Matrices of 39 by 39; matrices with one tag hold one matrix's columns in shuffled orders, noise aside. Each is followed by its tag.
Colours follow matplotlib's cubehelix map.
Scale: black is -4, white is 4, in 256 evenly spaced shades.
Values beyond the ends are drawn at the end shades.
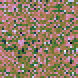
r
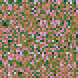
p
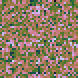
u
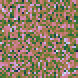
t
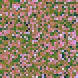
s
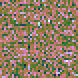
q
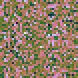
s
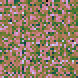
u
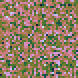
q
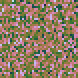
t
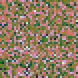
q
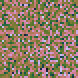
q
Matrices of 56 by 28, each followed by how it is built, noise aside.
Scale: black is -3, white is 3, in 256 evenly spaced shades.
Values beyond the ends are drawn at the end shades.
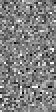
uneven rows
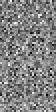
repeating columns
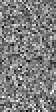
noise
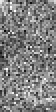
smooth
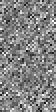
Hankel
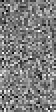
low rank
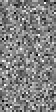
repeating columns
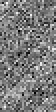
Hankel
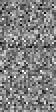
repeating columns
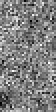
smooth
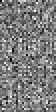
blocks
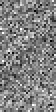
Hankel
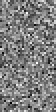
noise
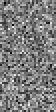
repeating columns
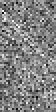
Toeplitz
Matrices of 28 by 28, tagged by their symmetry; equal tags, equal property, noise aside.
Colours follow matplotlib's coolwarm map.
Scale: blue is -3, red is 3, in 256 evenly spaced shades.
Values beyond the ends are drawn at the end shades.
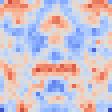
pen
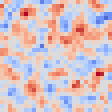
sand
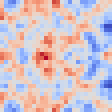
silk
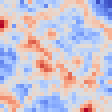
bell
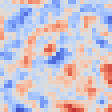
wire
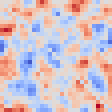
sand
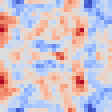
silk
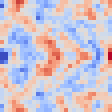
silk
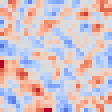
bell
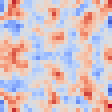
silk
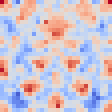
pen
